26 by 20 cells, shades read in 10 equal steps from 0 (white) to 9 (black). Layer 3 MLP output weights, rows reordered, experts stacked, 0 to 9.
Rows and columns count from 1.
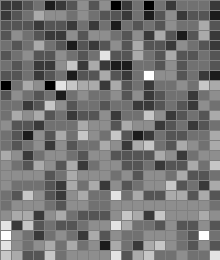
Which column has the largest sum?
12
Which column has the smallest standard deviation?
18
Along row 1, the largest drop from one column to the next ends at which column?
15
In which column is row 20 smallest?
11
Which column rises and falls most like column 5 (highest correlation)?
1
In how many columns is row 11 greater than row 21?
14
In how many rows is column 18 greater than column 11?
14
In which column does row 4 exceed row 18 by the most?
17
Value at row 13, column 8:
3
